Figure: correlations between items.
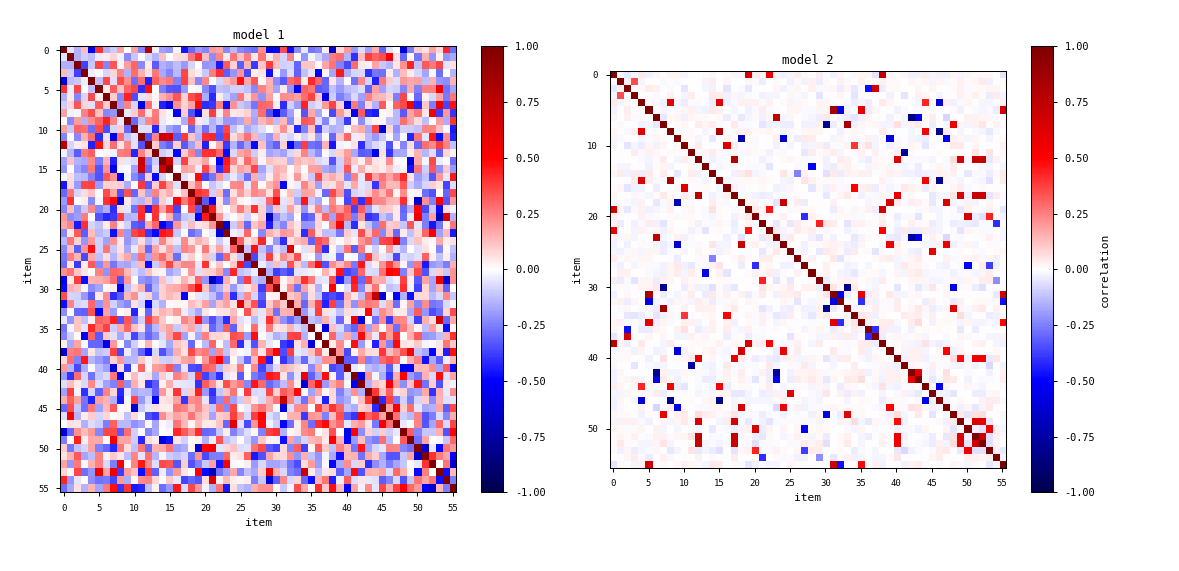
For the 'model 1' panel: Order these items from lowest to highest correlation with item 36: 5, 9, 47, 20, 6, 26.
5, 26, 9, 6, 20, 47
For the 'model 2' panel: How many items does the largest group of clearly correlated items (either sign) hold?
6
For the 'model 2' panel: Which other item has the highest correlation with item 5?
31
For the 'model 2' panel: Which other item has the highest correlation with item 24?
18
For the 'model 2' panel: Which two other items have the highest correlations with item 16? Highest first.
10, 34
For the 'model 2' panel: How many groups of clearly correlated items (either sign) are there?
16
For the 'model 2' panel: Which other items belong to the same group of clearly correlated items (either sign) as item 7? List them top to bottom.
30, 33, 48
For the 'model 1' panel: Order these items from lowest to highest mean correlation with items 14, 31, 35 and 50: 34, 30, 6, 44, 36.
34, 30, 36, 6, 44
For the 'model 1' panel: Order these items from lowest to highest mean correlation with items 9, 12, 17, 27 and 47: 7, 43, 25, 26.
26, 43, 25, 7
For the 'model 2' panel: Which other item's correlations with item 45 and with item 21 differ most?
25
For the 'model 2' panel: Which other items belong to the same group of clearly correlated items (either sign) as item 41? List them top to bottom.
11
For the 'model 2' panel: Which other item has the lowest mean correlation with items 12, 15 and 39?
46
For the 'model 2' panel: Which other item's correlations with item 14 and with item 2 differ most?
37
